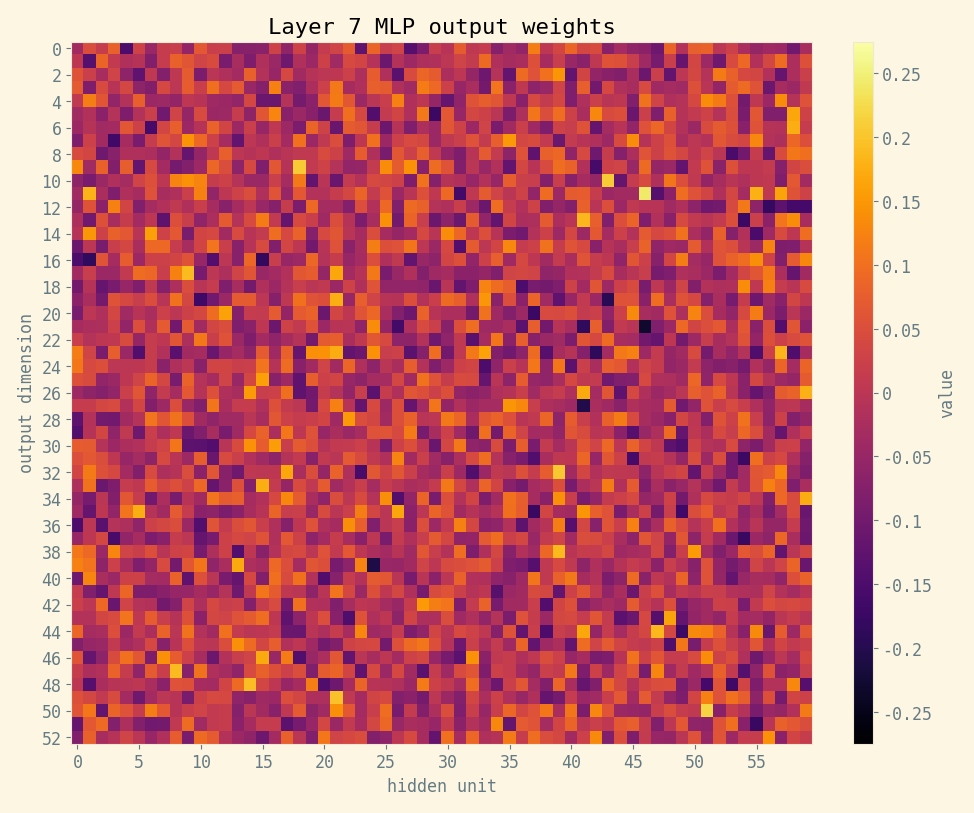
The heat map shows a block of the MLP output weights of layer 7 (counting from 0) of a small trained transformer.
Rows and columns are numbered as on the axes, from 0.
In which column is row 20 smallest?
37
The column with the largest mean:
21
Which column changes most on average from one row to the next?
57
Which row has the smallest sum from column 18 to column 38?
18
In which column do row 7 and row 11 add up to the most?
55
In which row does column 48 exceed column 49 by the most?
43
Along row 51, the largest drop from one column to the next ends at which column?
35
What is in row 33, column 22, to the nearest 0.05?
0
